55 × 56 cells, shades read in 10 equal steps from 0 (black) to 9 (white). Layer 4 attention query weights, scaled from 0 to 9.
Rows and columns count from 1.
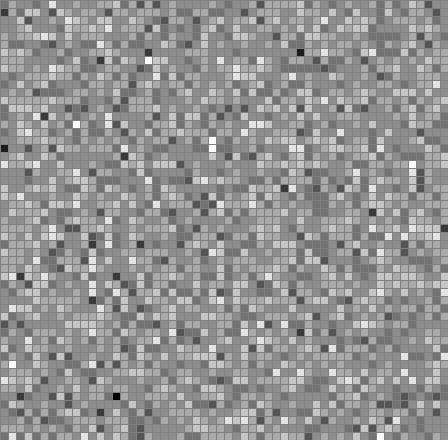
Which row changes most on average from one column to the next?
37
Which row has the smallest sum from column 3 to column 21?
50
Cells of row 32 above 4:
43
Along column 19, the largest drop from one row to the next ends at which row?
9
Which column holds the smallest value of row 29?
56
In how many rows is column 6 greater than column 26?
24
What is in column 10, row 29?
3
